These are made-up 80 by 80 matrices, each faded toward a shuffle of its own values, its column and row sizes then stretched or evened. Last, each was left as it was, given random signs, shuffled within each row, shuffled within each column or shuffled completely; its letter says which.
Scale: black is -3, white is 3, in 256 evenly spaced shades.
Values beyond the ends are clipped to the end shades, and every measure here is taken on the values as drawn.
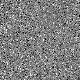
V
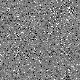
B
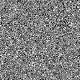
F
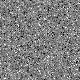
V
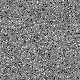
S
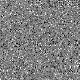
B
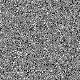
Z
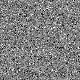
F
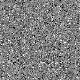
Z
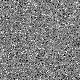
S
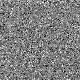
F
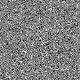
V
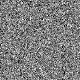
Z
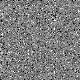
Z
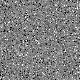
V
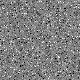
F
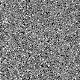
V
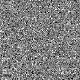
B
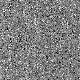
V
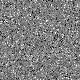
S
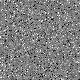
S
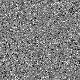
F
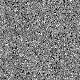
V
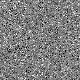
V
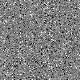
Z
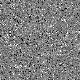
Z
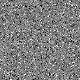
Z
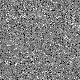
F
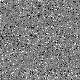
F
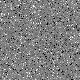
S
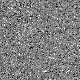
V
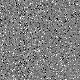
V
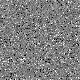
F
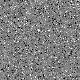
V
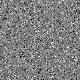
Z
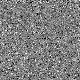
F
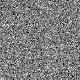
Z
